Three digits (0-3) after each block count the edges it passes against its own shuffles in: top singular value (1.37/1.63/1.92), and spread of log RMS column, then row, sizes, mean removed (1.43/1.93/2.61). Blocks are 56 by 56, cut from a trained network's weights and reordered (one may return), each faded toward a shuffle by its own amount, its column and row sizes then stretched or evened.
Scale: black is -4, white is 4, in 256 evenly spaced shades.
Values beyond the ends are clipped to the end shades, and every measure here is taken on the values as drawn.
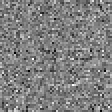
0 1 1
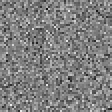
1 0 0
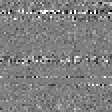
2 0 3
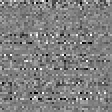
1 1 3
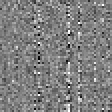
2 3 0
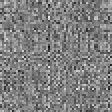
3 2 1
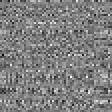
3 0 3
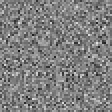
2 0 1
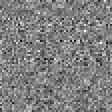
2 0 2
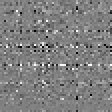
3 2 3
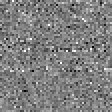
0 0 2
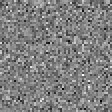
1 1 1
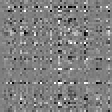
3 3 3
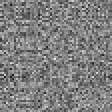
3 2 0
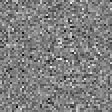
1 1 0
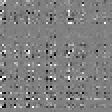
1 3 3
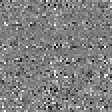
0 1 3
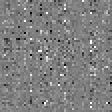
0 2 2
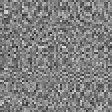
3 0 1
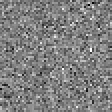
0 0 1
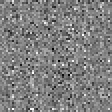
0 2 1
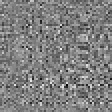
3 2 2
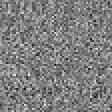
2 1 0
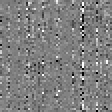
2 3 0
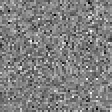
0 1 0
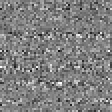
1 0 3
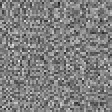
3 0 0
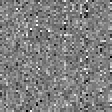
1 3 0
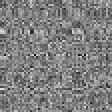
3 1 2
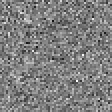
1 0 1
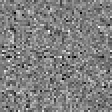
1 1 1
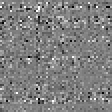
0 2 3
